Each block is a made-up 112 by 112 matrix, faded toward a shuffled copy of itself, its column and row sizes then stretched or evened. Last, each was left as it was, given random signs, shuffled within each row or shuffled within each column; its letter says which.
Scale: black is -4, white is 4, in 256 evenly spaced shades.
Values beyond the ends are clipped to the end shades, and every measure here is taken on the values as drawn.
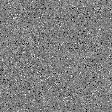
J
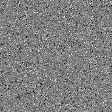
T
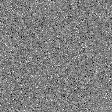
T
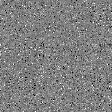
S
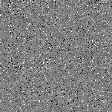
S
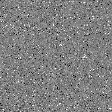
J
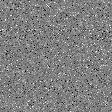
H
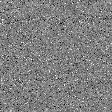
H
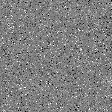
T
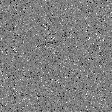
T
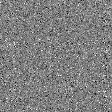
J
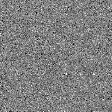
J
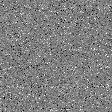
H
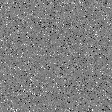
H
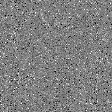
S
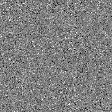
S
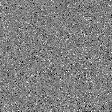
S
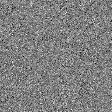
T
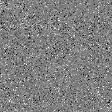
J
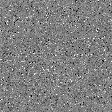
H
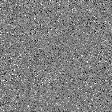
S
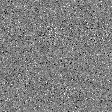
H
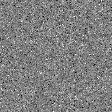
T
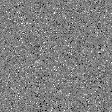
S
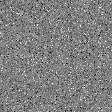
T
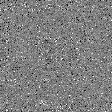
S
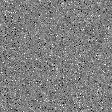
T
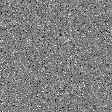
T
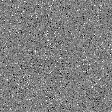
T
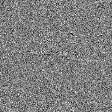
J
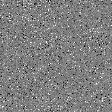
J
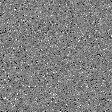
H
